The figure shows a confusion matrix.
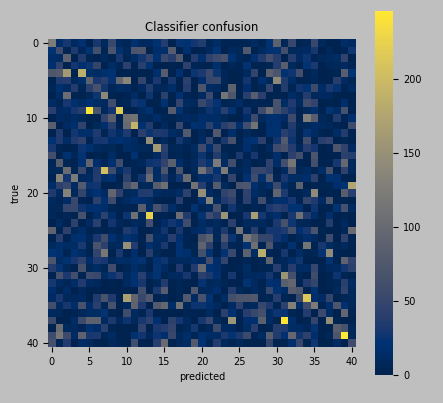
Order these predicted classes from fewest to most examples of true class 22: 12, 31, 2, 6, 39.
6, 31, 2, 39, 12
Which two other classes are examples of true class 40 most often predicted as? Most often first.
15, 19
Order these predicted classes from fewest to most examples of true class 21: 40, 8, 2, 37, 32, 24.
40, 2, 32, 24, 8, 37
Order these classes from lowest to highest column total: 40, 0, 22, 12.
40, 12, 22, 0
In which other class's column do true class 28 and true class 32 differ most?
37
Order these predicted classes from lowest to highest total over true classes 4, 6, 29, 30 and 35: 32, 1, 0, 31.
31, 1, 32, 0
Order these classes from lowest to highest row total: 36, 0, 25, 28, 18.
36, 0, 25, 28, 18
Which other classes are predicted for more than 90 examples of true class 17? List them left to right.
2, 7, 20, 23
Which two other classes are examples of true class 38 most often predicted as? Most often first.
1, 39
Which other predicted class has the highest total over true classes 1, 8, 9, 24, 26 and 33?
5
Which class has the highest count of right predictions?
39
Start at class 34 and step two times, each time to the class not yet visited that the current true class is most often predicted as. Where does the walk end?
11
